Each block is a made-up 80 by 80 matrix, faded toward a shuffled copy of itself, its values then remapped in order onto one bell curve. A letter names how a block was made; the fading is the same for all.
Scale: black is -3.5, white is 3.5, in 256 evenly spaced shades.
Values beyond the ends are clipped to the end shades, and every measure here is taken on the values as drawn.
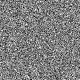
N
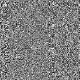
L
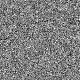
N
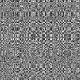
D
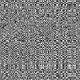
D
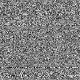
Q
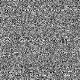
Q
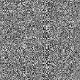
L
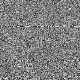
Q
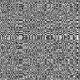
D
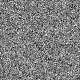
N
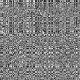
D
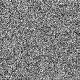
N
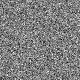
N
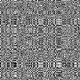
D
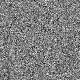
N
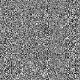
L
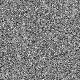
N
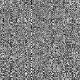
L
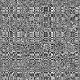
D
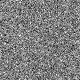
N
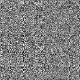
L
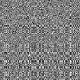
D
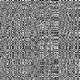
D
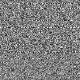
Q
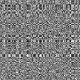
D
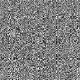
L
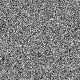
N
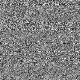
Q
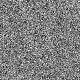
N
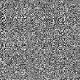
L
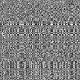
D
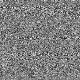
Q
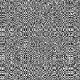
D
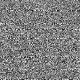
Q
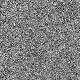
N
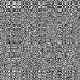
D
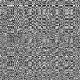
D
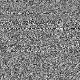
Q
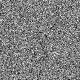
N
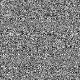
Q
